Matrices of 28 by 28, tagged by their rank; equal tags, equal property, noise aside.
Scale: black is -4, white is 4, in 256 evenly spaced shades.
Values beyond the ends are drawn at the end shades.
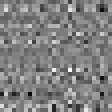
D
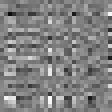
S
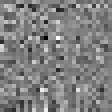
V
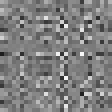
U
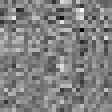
D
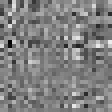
U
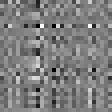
U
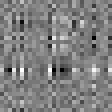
S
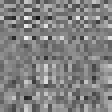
S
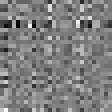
S
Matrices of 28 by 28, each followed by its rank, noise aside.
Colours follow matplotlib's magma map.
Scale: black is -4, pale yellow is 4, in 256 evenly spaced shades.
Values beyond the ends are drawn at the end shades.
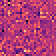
five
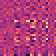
two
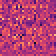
four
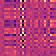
one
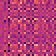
two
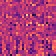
four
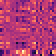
two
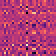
two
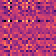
two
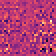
four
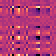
one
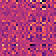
three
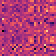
three
